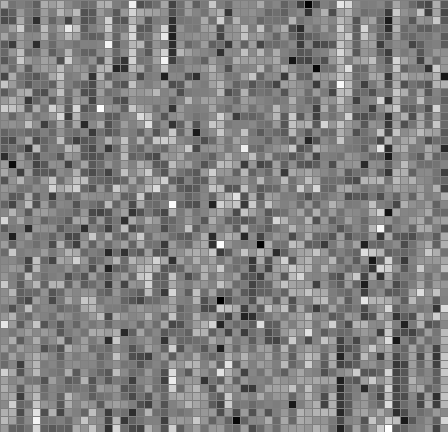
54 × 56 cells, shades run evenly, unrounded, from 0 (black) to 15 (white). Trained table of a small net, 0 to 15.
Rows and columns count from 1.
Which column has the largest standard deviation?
49
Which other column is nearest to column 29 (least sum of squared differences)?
42
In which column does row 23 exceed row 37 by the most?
21
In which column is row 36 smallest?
46
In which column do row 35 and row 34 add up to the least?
14
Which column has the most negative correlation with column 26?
52
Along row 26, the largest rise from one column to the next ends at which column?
28
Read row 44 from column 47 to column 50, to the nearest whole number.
12 9 10 7
